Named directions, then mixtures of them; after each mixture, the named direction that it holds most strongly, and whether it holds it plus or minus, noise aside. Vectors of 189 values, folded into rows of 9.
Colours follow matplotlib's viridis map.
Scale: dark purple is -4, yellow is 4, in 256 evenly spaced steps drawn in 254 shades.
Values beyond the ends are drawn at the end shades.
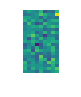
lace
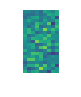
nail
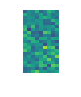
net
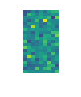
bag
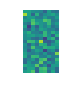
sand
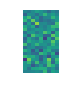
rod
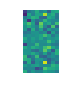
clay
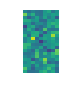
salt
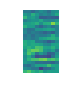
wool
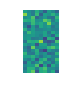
sand, plus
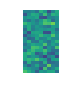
net, minus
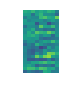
wool, minus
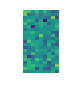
bag, minus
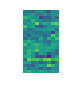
wool, plus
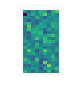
sand, minus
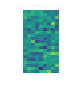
nail, minus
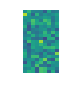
sand, plus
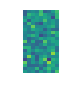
bag, plus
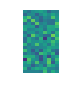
rod, plus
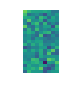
clay, minus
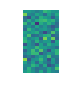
rod, minus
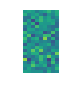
rod, minus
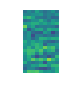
wool, plus
